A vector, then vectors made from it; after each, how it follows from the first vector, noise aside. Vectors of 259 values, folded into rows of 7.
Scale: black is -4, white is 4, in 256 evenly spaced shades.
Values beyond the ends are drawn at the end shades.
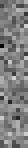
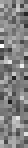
sign-scrambled.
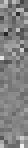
wrapped around, negated, partly zeroed.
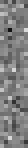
reversed, partly zeroed.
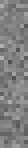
negated, shrunk.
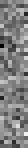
copied.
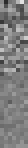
wrapped around, negated, partly zeroed.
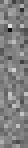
wrapped around, negated, partly zeroed.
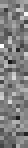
sign-scrambled.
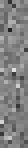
reversed, partly zeroed.
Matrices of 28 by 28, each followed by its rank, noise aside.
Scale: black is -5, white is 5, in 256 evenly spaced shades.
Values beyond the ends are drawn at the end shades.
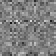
four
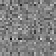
four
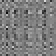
two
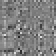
four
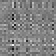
three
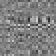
two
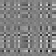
one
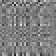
two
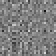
three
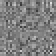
three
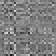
two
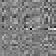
three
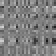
two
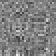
four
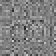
four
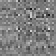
three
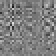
two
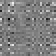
two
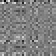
three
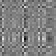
one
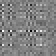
one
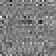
three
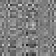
three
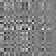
two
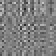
two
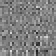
three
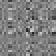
two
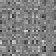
three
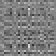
three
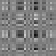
one
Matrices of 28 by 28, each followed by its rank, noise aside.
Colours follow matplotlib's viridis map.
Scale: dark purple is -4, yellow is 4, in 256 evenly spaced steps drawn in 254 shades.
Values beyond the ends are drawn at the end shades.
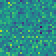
six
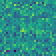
five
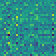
four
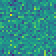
six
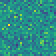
seven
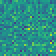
six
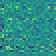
five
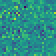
seven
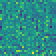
seven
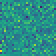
seven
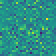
six
